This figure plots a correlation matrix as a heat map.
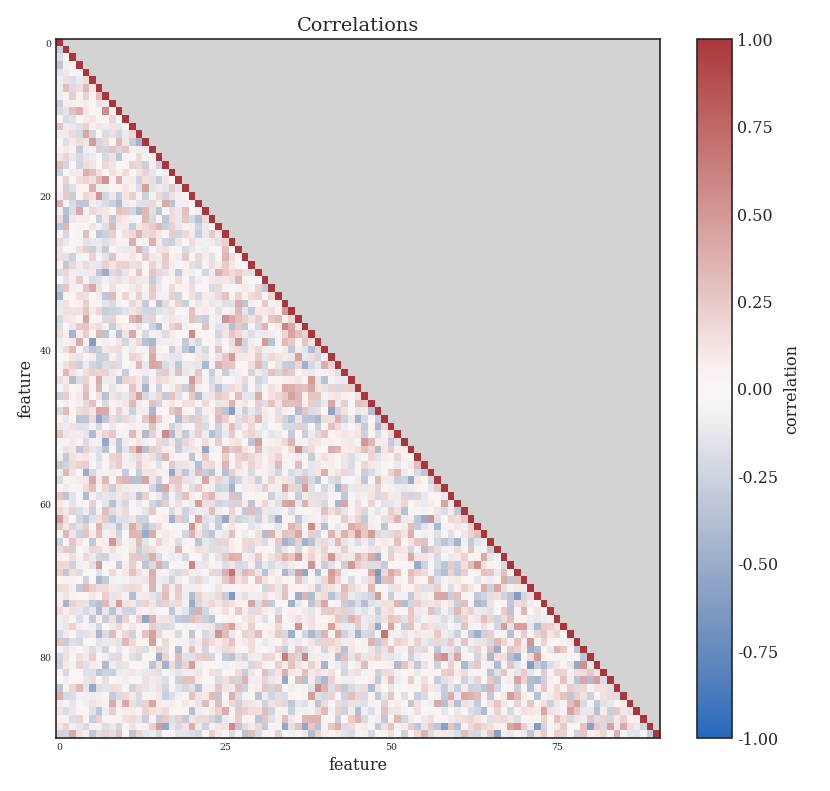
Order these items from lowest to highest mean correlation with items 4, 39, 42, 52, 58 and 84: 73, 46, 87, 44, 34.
44, 73, 87, 34, 46
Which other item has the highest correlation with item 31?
39
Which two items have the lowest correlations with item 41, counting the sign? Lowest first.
48, 72
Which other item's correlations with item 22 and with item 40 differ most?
42
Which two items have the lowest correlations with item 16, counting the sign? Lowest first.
89, 81
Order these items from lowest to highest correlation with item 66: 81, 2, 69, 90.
90, 81, 2, 69
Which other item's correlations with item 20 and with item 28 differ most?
68
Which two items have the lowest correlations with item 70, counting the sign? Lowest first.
48, 6
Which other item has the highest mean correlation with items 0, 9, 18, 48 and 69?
7
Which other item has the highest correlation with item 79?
81
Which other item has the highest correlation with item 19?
13
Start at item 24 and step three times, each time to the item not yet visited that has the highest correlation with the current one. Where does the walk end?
14
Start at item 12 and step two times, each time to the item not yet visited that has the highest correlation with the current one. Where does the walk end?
36
